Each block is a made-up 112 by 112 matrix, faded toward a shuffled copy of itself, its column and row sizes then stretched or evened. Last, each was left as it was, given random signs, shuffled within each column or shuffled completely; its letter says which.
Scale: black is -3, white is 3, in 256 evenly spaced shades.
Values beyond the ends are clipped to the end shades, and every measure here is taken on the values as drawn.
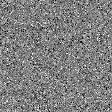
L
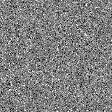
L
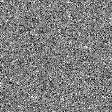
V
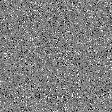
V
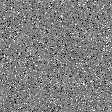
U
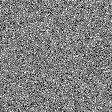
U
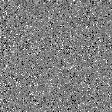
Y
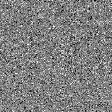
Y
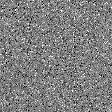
L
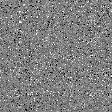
V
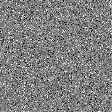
L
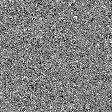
L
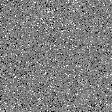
V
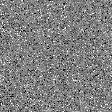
V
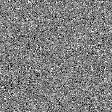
V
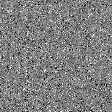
Y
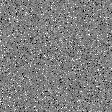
U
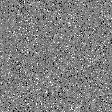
L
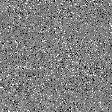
V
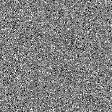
V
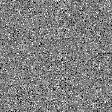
V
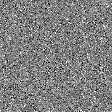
V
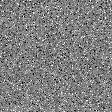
U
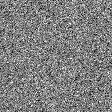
U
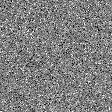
U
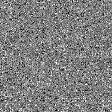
Y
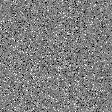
L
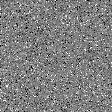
L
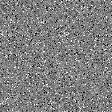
Y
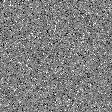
U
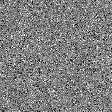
V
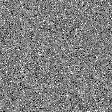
V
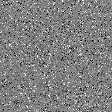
V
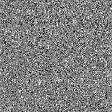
Y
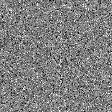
L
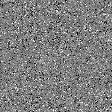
V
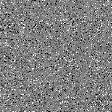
Y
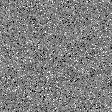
U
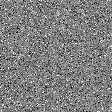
U
